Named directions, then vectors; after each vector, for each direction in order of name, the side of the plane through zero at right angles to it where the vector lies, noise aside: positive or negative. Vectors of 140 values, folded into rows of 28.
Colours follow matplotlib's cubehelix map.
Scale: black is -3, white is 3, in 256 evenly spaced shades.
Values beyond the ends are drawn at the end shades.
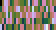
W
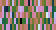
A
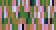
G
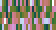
negative, negative, negative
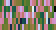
positive, negative, positive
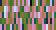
negative, positive, positive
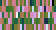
positive, positive, positive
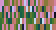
negative, positive, negative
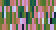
negative, positive, negative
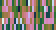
negative, negative, positive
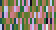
negative, positive, positive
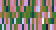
positive, positive, negative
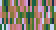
positive, positive, negative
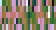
positive, positive, negative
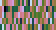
positive, negative, negative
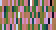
positive, negative, negative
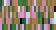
positive, negative, positive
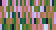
positive, positive, positive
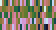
negative, negative, negative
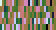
positive, negative, negative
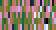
positive, positive, positive
